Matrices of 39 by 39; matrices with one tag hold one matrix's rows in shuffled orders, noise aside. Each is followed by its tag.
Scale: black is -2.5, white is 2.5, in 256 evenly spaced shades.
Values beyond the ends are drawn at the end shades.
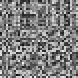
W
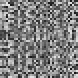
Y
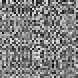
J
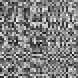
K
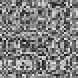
W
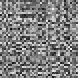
W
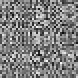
J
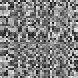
Y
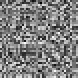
W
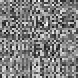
J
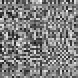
K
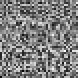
W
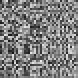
K
